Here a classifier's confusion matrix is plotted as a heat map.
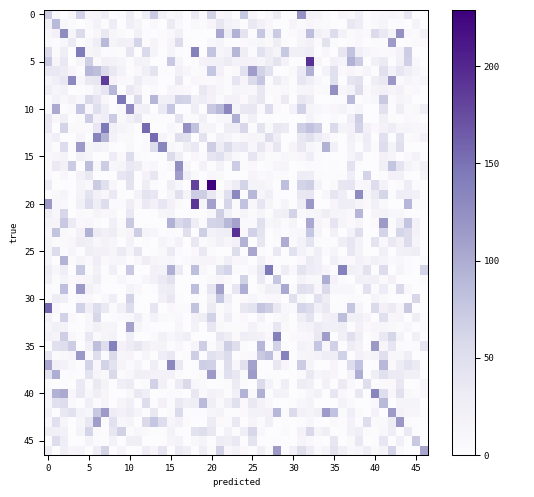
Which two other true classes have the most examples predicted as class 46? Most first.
27, 35
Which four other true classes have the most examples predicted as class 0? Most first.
31, 20, 37, 5
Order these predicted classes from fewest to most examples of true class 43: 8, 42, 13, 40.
40, 42, 8, 13
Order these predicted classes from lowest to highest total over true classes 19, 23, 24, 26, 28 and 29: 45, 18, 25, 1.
45, 1, 25, 18
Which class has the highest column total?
32
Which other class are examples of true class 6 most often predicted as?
25
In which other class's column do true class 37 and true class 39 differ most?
15
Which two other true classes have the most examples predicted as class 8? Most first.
35, 11
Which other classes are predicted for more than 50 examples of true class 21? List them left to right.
2, 30, 38
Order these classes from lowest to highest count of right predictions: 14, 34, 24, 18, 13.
24, 34, 14, 13, 18
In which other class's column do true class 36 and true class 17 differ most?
29
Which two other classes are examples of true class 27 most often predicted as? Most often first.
36, 15
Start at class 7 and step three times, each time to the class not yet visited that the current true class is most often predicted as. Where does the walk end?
34
